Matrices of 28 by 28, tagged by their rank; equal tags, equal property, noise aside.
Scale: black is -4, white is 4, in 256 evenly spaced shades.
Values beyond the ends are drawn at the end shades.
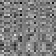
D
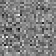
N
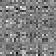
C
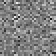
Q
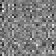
C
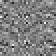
C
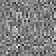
C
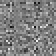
N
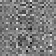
C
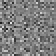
Q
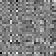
D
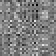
D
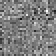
N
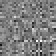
D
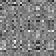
D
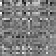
D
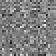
C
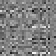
D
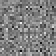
Q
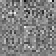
C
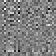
D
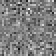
Q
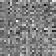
Q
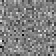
Q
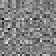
D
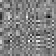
D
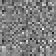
N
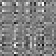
D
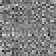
Q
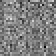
N
